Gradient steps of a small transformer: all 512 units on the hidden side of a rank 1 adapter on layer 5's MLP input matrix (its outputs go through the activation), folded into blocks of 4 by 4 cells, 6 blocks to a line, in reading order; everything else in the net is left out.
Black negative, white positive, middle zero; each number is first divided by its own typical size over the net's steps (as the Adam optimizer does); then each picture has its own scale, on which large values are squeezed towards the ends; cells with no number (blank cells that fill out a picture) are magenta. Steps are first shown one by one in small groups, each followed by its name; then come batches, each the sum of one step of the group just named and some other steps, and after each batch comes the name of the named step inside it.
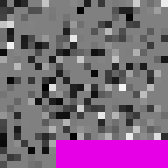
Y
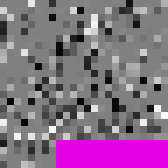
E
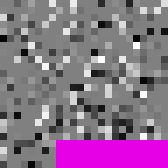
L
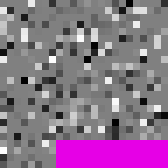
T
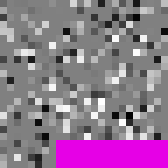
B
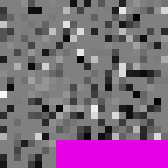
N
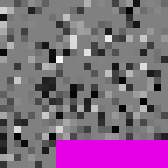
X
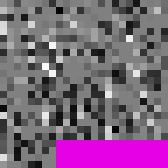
X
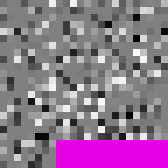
B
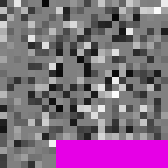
N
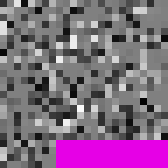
X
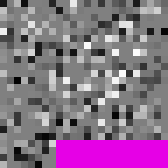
B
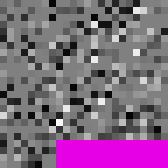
B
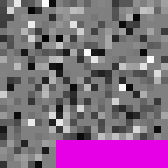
N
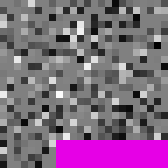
N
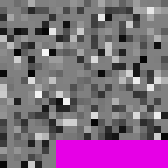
N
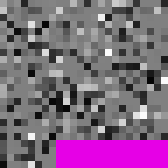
X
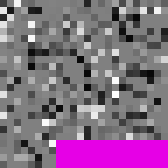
N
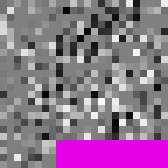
B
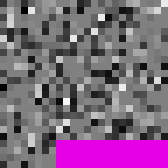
Y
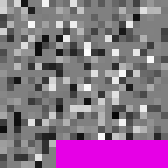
B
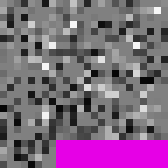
L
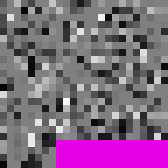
N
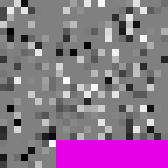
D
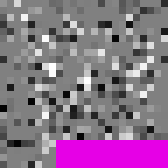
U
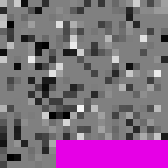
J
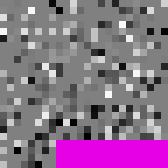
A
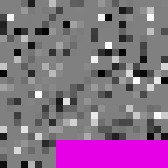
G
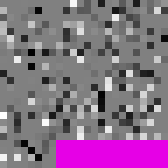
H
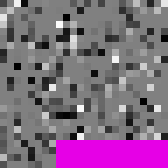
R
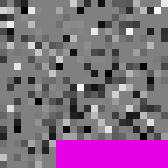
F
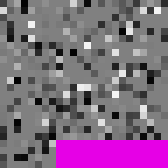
F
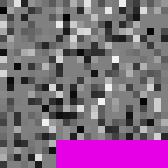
R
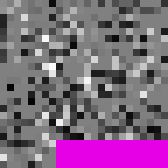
U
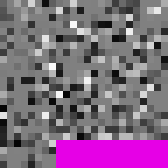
U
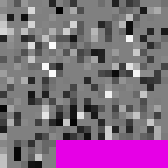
A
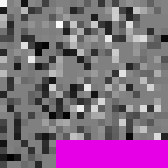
J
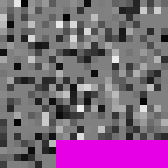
R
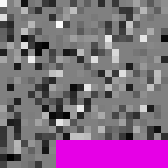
J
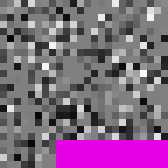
R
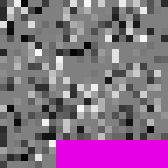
D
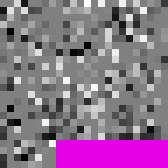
D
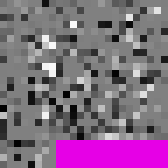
U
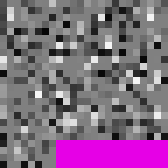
G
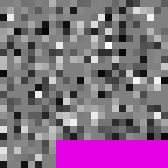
G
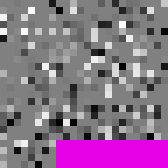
A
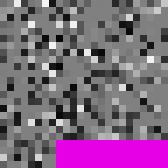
R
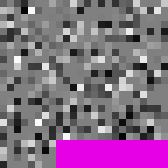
F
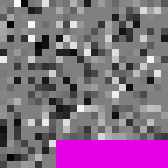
J
